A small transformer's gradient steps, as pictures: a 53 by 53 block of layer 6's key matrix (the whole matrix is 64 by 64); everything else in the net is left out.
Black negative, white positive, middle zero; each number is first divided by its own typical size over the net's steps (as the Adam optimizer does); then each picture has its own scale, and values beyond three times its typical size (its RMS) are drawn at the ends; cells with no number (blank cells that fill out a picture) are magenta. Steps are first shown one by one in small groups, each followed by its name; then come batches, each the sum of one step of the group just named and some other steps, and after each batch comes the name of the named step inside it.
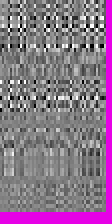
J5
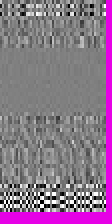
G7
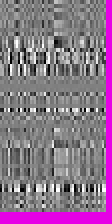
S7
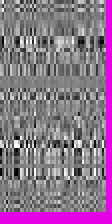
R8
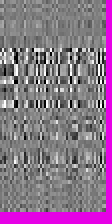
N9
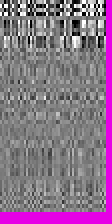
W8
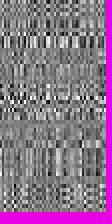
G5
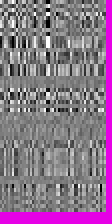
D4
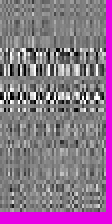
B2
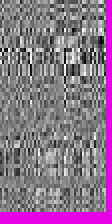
R8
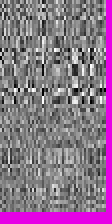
S7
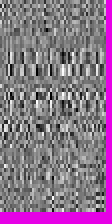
B2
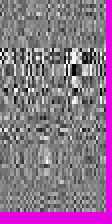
G7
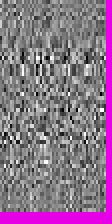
D4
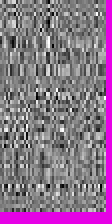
D4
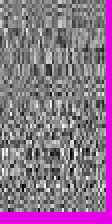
S7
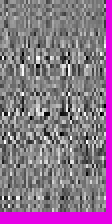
G5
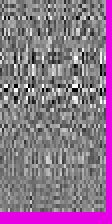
D4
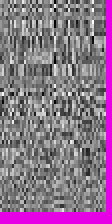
G5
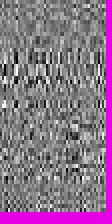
N9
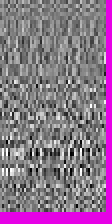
G5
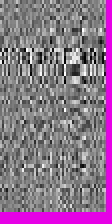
R8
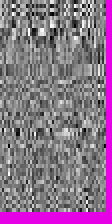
W8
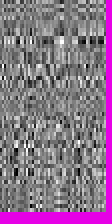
R8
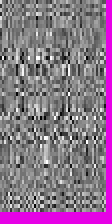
G7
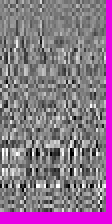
S7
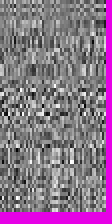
R8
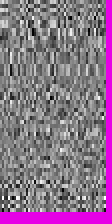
B2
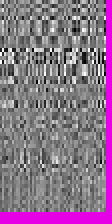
N9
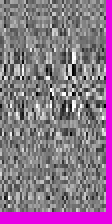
G5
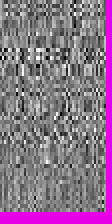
W8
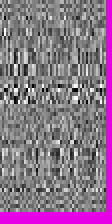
B2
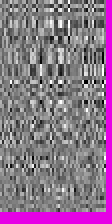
S7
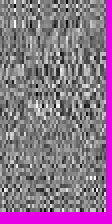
G5
